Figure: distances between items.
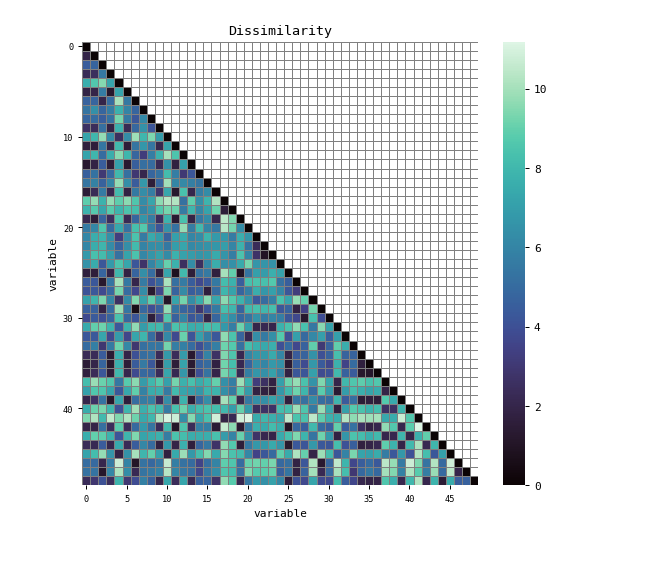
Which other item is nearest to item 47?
2
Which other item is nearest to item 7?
14
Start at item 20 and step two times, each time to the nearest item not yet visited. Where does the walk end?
9
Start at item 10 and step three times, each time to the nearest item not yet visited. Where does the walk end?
4
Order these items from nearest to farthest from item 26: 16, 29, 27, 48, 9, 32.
29, 27, 48, 9, 16, 32
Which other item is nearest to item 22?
23
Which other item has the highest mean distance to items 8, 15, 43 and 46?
10
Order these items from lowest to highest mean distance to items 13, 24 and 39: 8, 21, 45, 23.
8, 21, 23, 45
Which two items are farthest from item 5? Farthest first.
41, 17
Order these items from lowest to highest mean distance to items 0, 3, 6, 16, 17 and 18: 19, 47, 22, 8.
19, 8, 47, 22
